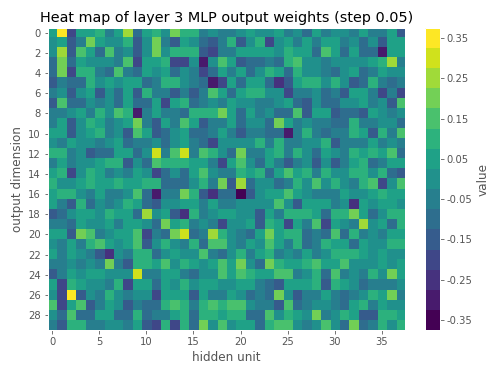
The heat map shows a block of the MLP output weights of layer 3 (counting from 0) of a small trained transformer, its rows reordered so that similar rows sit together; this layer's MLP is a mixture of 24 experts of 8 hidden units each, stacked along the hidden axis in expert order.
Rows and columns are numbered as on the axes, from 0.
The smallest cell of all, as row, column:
16, 20
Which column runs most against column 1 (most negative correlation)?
2
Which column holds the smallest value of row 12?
4
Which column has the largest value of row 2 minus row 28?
1
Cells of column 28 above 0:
11
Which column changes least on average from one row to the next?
27
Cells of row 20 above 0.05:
12
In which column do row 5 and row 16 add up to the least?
17
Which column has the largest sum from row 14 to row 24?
9
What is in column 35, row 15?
-0.2
